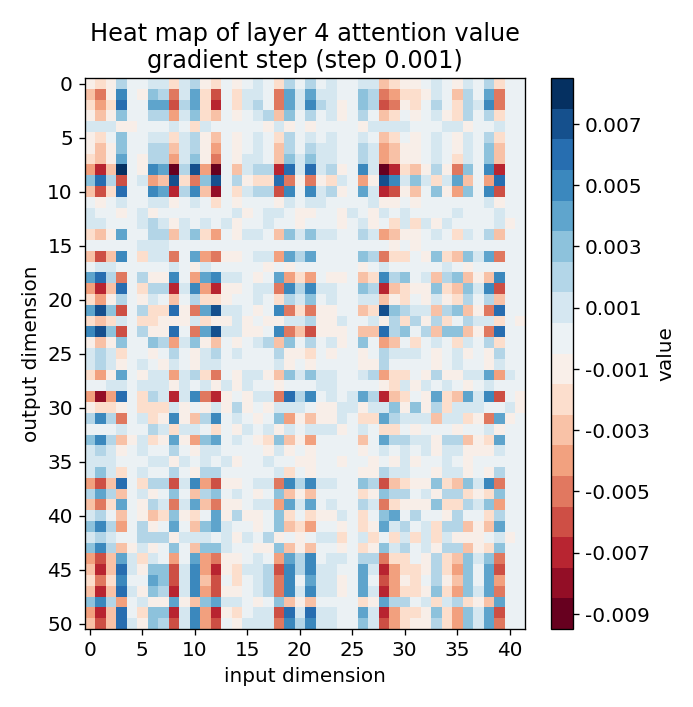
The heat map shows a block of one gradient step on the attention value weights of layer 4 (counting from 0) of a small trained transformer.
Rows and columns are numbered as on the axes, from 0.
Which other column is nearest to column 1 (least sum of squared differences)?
39
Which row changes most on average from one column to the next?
8
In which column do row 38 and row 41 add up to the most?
1
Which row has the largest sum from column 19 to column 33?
29
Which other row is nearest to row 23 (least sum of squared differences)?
21
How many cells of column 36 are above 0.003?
1
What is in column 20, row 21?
-0.002
